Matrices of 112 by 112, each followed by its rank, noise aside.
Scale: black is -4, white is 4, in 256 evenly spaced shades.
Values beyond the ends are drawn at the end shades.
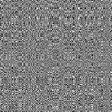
six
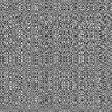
six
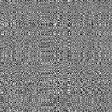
six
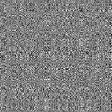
eight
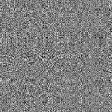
twelve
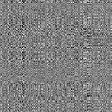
six
